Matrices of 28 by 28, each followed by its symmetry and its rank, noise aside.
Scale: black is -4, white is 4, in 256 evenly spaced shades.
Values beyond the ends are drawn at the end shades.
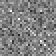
symmetric, rank six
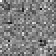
symmetric, rank six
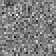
no symmetry, rank six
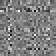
no symmetry, rank four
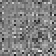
symmetric, rank four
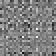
no symmetry, rank four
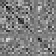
symmetric, rank four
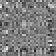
no symmetry, rank four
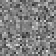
antisymmetric, rank eight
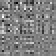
antisymmetric, rank four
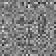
no symmetry, rank four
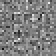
antisymmetric, rank eight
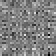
no symmetry, rank four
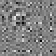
symmetric, rank four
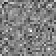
symmetric, rank six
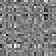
antisymmetric, rank four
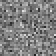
antisymmetric, rank eight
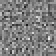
no symmetry, rank eight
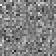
no symmetry, rank eight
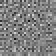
symmetric, rank four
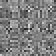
antisymmetric, rank four
